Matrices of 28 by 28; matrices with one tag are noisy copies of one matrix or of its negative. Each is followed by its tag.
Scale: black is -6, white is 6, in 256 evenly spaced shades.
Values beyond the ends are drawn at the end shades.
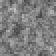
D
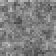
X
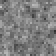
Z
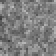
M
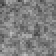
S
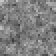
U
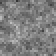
U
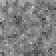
X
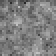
X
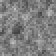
D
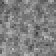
S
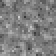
S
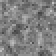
D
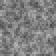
Z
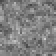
U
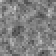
D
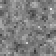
Z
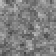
S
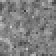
M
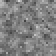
S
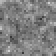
U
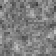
Z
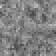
Z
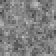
Z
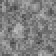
D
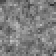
U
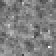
S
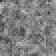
M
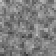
S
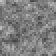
U
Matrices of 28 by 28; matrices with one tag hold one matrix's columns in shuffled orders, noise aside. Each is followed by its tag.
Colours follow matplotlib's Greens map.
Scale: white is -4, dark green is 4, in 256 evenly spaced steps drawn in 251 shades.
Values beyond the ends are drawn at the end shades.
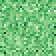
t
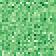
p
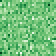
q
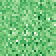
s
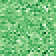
t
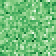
q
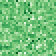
q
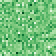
q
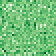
t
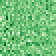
s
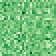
q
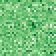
t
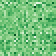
p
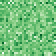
p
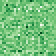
t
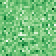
s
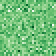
t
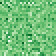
p
